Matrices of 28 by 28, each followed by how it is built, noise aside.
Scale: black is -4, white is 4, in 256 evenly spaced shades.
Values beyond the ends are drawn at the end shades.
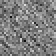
Toeplitz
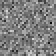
Hankel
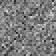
Hankel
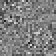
block diagonal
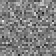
repeating columns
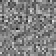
repeating columns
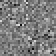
block diagonal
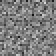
repeating columns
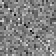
diagonal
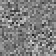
block diagonal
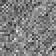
Hankel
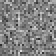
repeating columns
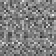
repeating columns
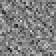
Toeplitz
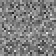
repeating columns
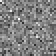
diagonal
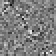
block diagonal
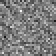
Toeplitz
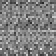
repeating columns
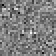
block diagonal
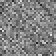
Toeplitz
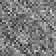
Toeplitz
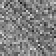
Toeplitz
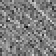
Toeplitz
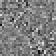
block diagonal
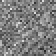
Hankel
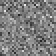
Toeplitz
